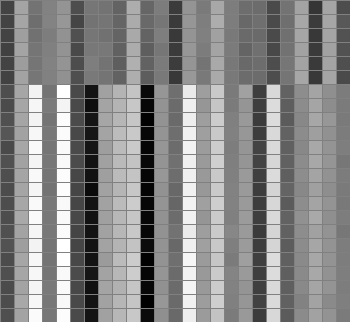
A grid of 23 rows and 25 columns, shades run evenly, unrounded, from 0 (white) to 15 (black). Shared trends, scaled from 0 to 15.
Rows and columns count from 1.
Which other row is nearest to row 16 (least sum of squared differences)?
13
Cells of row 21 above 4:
19
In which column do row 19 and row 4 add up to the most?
11
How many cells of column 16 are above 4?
6
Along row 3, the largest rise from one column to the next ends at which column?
23
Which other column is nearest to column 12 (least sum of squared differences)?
15
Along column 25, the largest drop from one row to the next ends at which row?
7
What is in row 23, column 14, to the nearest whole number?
1
